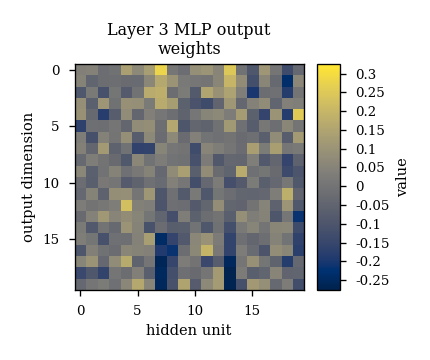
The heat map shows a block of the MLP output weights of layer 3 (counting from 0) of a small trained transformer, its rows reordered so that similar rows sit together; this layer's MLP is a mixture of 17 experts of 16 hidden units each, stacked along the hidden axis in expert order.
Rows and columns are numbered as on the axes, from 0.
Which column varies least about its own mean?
3
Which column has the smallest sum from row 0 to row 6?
18
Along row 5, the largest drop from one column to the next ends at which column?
9
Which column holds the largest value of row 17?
4
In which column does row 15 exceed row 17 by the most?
11
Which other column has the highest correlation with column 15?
2
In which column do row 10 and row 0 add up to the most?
7
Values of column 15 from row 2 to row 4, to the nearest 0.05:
-0.2 0.05 -0.05
